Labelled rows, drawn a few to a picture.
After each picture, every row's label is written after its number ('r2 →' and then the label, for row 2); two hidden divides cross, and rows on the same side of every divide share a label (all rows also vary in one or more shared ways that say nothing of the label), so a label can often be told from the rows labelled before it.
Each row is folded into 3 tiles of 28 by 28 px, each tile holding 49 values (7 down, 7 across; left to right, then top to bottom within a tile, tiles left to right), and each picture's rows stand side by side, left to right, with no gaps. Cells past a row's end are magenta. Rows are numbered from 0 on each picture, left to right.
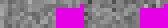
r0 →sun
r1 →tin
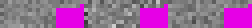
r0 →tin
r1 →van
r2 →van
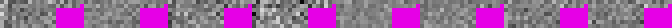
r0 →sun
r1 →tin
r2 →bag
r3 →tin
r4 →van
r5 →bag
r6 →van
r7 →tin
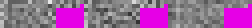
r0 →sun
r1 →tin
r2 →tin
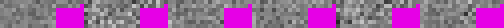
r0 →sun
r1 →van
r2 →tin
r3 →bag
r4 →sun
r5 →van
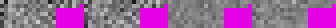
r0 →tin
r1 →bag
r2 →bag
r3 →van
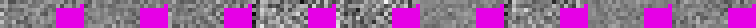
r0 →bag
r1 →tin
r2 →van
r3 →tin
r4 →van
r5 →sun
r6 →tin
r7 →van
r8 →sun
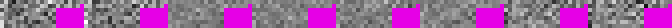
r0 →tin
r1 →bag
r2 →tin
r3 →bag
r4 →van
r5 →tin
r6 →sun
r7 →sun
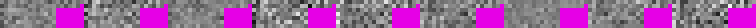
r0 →van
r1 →tin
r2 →tin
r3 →sun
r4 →sun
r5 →tin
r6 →bag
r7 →tin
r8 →tin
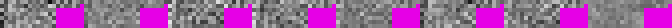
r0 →van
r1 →sun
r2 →tin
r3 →bag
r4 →tin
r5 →van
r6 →tin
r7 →sun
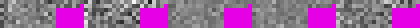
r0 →van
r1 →tin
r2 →van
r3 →van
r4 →bag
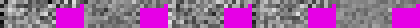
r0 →tin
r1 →van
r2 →bag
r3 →van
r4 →van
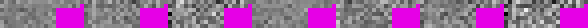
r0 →sun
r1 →tin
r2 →van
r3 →van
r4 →bag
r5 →bag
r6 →tin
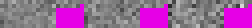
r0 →sun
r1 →bag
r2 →tin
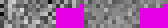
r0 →bag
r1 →bag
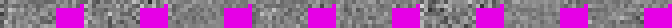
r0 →tin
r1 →tin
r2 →sun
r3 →bag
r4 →sun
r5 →sun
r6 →van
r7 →tin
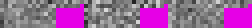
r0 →sun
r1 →tin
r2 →van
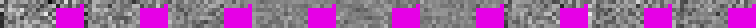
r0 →sun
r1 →van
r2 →tin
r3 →bag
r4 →van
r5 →bag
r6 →sun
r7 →sun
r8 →bag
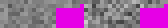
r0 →van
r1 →tin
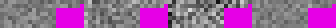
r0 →tin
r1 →bag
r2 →bag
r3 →tin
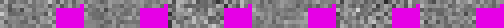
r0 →sun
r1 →van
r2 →tin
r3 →sun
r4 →bag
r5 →bag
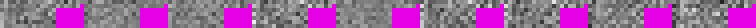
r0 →tin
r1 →tin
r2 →van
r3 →bag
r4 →van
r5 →van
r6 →sun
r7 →bag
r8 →tin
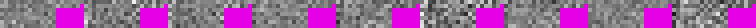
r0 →bag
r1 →van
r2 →sun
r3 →van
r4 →sun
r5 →bag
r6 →bag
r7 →sun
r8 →van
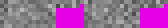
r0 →tin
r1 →bag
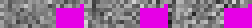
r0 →sun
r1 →tin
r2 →sun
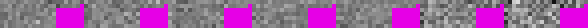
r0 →sun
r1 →bag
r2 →sun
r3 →bag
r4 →van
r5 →van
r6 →van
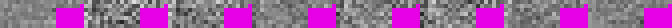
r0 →sun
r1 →tin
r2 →sun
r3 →tin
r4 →van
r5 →van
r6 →sun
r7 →tin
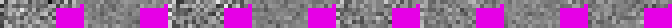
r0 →bag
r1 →tin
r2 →sun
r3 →bag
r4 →bag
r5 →bag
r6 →sun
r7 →sun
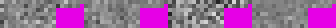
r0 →sun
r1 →van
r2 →sun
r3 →bag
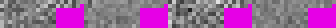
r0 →tin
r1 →van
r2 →van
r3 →van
